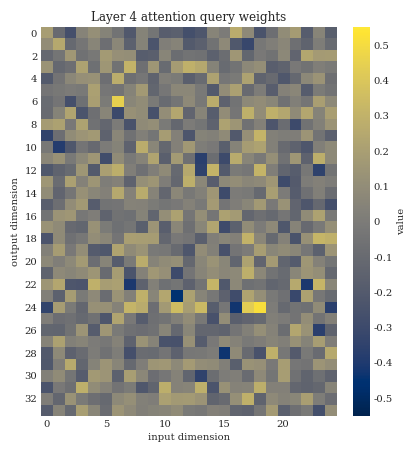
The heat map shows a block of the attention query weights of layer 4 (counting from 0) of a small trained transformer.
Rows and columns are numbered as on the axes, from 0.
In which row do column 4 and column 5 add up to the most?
22
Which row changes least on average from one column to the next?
15
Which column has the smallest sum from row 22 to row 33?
0
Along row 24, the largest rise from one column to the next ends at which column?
17
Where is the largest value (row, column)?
24, 18
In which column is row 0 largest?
16
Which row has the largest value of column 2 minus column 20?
13
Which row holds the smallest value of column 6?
7
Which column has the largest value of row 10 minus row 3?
8
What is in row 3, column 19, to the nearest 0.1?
-0.2
